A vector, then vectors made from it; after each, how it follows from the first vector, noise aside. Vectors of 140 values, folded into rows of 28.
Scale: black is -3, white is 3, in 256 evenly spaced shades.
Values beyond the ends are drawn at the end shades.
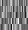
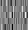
negated, partly zeroed.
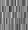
reversed, negated, shrunk.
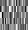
reversed.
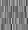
shrunk.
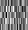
wrapped around.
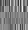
wrapped around, negated, partly zeroed.
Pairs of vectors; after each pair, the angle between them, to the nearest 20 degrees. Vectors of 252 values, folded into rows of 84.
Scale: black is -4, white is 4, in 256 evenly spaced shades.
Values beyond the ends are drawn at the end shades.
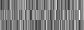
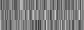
40 degrees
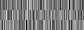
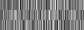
100 degrees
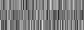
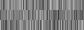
20 degrees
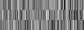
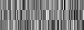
20 degrees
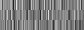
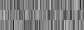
100 degrees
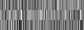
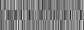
140 degrees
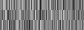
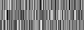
60 degrees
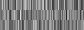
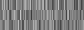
20 degrees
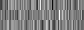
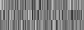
120 degrees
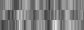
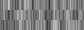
40 degrees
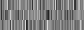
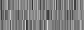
20 degrees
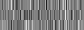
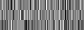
160 degrees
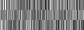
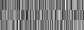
100 degrees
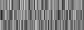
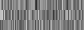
120 degrees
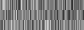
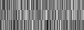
140 degrees
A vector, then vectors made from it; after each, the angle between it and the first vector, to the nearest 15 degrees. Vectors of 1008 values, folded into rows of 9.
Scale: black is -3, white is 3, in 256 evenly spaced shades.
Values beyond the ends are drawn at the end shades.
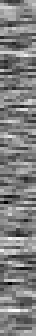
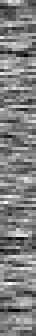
165 degrees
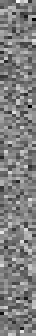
90 degrees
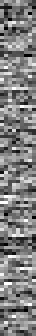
135 degrees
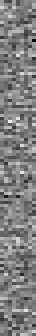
60 degrees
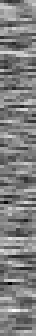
15 degrees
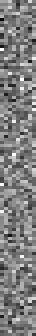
90 degrees
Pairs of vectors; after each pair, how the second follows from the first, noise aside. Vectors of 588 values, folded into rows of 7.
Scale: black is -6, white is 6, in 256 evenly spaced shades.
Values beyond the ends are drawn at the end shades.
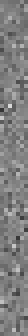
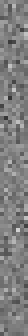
reversed.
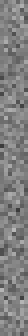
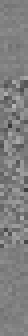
reversed, partly zeroed.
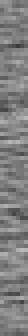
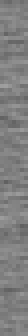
reversed, shrunk.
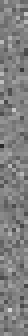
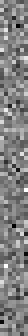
reversed, negated, scaled up.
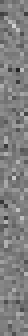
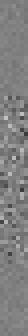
reversed, partly zeroed.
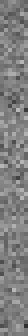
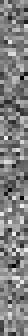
wrapped around, scaled up.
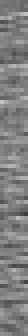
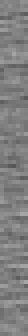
negated, shrunk.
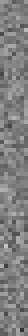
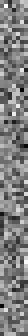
reversed, negated, scaled up.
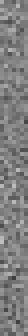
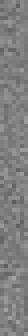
negated, shrunk.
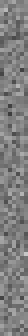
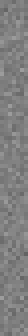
negated, shrunk.
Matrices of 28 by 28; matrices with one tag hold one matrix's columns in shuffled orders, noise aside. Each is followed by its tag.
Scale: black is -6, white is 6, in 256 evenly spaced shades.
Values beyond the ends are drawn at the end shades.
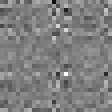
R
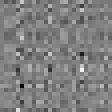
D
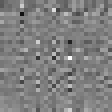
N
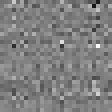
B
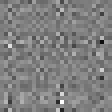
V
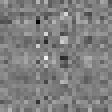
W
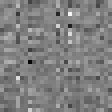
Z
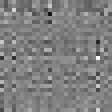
N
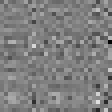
V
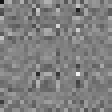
R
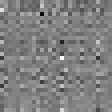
N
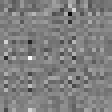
N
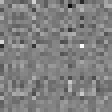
B
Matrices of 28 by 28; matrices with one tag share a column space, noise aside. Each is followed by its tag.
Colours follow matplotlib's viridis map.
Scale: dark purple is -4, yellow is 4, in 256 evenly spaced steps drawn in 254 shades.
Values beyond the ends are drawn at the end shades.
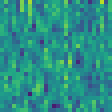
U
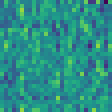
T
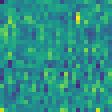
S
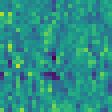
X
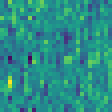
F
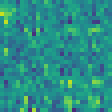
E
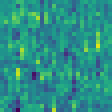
X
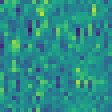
T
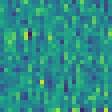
F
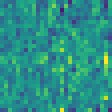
F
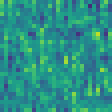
F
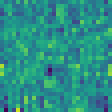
E
